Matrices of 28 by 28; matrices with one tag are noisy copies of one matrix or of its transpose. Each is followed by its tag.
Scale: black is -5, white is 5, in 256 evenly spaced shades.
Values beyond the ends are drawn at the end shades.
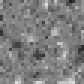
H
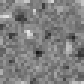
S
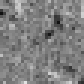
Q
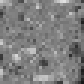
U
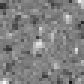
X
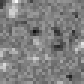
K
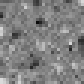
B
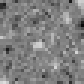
X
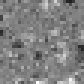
H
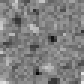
S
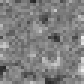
H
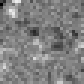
K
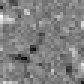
Q
